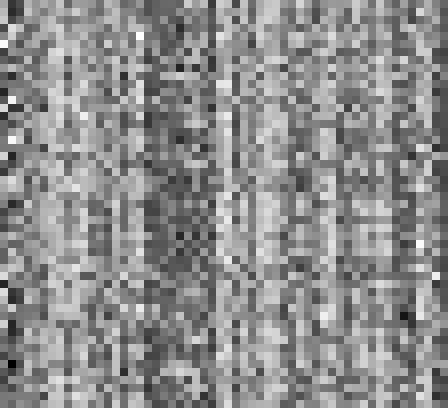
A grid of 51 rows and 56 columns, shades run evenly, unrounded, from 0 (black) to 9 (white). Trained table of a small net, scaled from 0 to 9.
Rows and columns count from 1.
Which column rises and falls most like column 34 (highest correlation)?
31
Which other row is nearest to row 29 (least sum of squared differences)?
45
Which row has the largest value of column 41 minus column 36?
40
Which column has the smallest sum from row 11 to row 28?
56
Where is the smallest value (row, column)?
46, 2
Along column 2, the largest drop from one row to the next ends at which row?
14
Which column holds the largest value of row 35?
55
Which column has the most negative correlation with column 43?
3
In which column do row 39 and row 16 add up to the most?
8
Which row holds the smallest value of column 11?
35
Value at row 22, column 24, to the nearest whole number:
4
